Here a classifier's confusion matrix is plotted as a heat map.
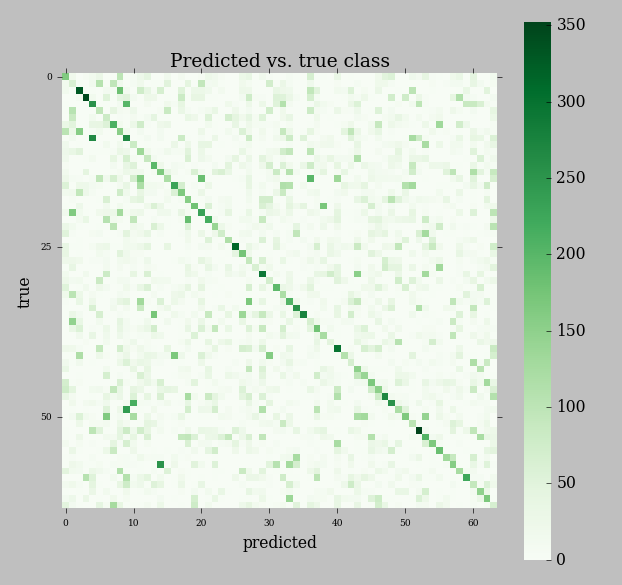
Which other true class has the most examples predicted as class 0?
8
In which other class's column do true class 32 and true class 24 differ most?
1
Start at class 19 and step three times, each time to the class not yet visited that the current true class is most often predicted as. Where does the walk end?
14
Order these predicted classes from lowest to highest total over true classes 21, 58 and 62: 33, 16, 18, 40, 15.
16, 15, 40, 33, 18
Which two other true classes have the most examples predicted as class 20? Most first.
15, 1
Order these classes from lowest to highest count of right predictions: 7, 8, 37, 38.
38, 8, 37, 7
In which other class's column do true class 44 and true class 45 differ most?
62
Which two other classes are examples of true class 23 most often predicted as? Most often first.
53, 34
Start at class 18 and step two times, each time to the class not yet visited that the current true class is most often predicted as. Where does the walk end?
10
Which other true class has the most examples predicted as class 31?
57
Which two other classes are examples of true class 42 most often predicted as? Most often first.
60, 62
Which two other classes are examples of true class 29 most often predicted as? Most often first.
43, 53
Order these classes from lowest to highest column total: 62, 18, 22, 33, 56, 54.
56, 54, 22, 62, 18, 33
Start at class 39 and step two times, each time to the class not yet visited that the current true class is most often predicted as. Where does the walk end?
9
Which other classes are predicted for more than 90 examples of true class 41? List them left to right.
2, 16, 30
